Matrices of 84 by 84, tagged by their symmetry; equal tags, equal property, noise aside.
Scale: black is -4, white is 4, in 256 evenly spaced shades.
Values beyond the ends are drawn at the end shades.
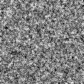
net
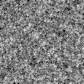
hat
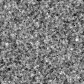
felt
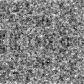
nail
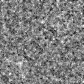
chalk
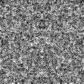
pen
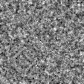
chalk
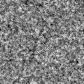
net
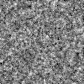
chalk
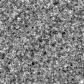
hat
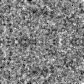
nail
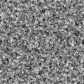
felt
